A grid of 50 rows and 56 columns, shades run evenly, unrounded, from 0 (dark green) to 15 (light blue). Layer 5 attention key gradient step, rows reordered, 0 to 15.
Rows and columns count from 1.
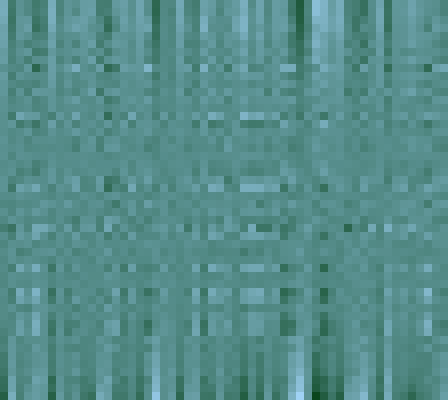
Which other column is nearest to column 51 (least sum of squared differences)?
35
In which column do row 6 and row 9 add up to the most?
41
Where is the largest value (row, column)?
50, 38
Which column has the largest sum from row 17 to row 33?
32
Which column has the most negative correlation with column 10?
14
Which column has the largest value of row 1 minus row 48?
40
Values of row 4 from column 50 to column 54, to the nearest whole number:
8 8 9 8 6
